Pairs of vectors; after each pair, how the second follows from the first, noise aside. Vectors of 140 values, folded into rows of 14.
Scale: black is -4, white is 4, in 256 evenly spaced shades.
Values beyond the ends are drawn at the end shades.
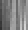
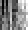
reversed, negated, scaled up.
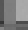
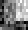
scaled up.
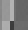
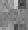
reversed, negated, partly zeroed.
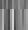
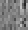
wrapped around, negated, partly zeroed.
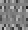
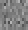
wrapped around, shrunk.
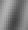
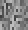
sign-scrambled.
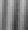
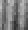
copied.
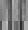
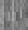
wrapped around, negated, shrunk.
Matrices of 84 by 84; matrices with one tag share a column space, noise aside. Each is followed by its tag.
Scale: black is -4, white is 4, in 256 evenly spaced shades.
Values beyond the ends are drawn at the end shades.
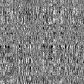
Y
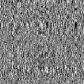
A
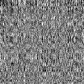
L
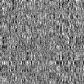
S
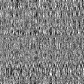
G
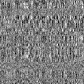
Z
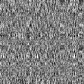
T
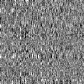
T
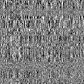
Z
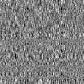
T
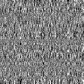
T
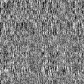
A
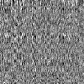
L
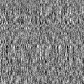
Y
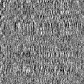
A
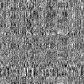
G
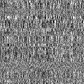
Z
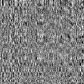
L
